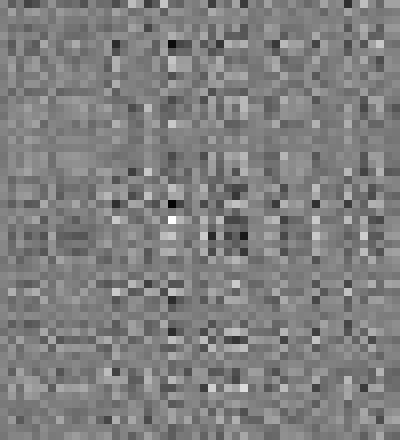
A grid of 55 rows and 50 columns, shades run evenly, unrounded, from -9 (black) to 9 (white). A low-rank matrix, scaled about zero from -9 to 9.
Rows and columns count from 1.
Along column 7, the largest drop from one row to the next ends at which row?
44
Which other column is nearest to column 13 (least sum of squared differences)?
33
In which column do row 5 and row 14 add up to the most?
19
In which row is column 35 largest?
28
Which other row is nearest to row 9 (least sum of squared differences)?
11
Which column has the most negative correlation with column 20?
41
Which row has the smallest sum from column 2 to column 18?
1
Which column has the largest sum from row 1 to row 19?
31
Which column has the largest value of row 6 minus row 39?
48
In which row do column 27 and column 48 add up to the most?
49
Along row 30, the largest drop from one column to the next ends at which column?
27
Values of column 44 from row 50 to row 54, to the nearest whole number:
3 -2 -1 -1 -1
